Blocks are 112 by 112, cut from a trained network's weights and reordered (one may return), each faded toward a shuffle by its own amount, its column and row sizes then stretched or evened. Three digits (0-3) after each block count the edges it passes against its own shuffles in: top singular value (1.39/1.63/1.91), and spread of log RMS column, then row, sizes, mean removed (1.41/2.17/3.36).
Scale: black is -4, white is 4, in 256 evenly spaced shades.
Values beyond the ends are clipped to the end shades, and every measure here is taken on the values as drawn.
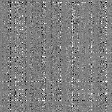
2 3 2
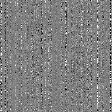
2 3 0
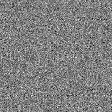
2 0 1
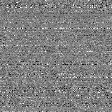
1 0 3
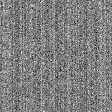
3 0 0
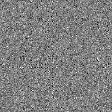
2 2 1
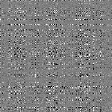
3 3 3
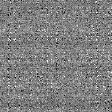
2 2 1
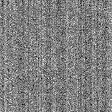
3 0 1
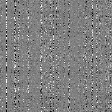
2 3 0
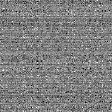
3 2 1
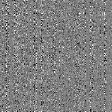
2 3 1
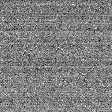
2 0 0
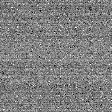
2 1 0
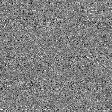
0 0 2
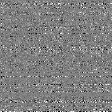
1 2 3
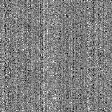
3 2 1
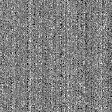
3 2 1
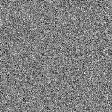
2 1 0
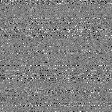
0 0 3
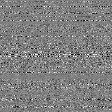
1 0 3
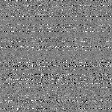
1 1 3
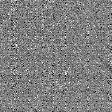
1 2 0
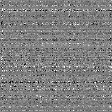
3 2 3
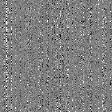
1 3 1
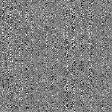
0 3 1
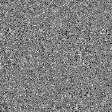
0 1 2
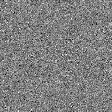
1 1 0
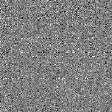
2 2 2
